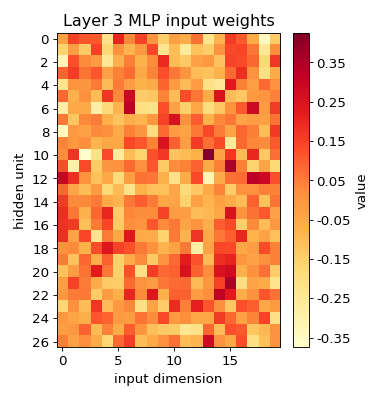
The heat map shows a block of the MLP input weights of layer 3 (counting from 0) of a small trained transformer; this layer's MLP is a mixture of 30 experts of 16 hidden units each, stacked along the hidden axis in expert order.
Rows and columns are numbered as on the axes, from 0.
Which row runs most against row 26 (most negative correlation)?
12
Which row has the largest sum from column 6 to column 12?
9
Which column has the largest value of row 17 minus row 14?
16
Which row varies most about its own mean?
10
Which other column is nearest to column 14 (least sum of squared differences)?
11
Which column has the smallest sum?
5
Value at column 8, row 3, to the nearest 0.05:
0.05
